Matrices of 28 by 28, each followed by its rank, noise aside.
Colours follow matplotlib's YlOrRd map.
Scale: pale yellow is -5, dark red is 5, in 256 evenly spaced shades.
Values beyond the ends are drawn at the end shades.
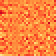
five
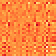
two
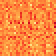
four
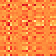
two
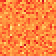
five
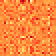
three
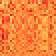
three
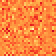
five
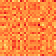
two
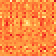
three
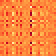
one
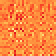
three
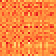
two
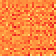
three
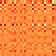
two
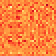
four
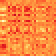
two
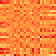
two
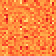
four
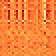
one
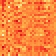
three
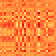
two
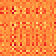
two
